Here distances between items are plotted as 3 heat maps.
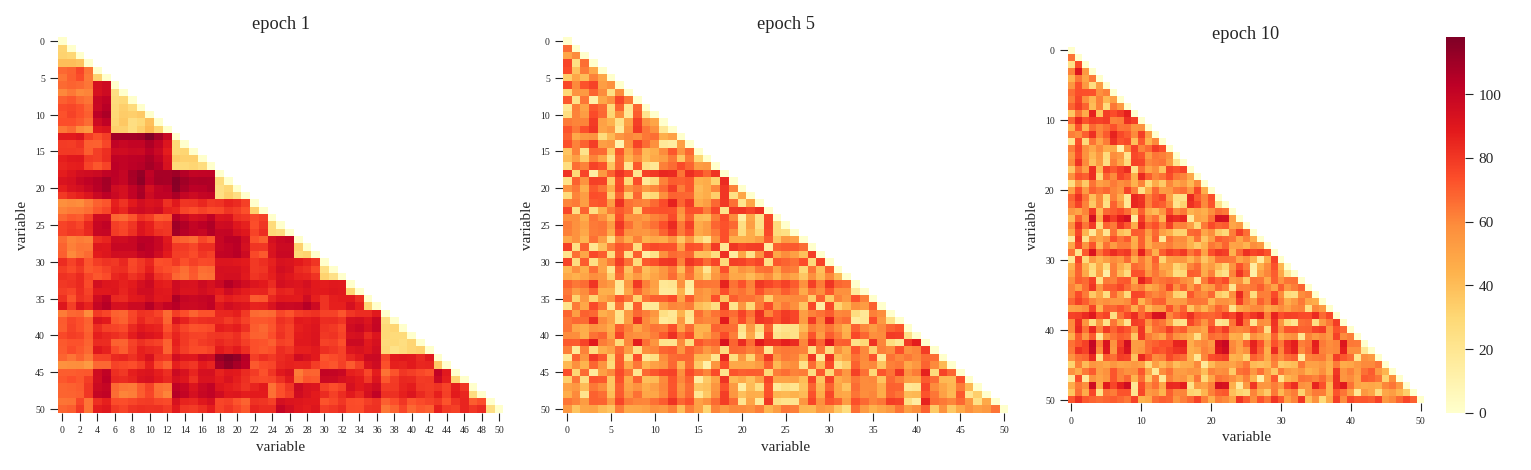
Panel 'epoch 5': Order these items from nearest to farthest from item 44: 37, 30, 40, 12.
40, 37, 12, 30
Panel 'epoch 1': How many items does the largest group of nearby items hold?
7
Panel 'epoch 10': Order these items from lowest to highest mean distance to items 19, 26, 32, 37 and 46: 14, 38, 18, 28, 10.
28, 14, 18, 10, 38
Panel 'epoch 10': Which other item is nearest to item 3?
26
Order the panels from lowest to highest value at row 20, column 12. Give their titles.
epoch 10, epoch 5, epoch 1
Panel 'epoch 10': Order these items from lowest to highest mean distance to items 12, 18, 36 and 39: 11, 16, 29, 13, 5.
16, 5, 11, 13, 29
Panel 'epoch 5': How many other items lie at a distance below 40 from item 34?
8
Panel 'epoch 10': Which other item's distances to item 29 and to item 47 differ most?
27
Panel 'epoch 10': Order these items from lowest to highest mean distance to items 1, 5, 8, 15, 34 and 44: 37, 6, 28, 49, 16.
16, 37, 49, 28, 6
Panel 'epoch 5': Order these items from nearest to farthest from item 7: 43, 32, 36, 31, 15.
36, 43, 31, 32, 15
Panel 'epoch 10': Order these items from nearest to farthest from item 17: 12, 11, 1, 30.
30, 11, 12, 1
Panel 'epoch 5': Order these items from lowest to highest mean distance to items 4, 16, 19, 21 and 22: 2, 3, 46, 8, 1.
46, 2, 1, 8, 3
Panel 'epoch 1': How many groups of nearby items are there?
16
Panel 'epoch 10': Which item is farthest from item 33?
10
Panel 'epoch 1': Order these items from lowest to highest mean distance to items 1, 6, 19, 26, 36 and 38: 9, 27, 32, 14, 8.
8, 9, 32, 27, 14
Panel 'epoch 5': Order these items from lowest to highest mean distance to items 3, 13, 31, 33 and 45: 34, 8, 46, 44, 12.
8, 34, 44, 12, 46
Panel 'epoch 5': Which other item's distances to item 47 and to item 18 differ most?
20
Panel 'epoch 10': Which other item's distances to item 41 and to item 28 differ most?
40
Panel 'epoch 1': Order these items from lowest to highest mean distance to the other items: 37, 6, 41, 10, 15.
37, 41, 6, 15, 10
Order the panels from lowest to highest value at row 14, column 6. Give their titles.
epoch 5, epoch 10, epoch 1
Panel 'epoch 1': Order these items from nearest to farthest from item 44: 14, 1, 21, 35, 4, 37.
1, 4, 37, 14, 35, 21
